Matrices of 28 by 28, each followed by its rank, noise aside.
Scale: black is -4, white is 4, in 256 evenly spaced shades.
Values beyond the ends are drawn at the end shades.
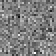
eight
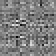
four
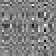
two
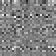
four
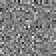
six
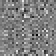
four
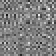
three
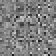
four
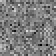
eight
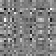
two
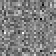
six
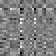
two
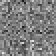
eight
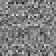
six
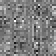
four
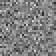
eight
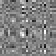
three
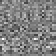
six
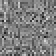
six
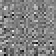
four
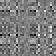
two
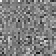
six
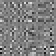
three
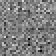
eight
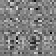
four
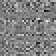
four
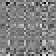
three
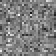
eight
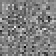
six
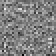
eight
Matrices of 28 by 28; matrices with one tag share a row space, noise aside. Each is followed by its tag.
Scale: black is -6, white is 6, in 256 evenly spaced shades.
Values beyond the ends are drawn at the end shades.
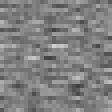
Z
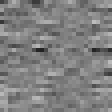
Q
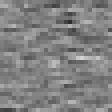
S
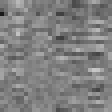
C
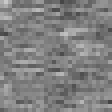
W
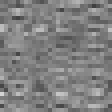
C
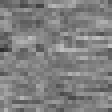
W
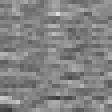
S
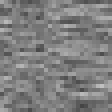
W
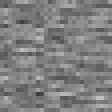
W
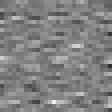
Z
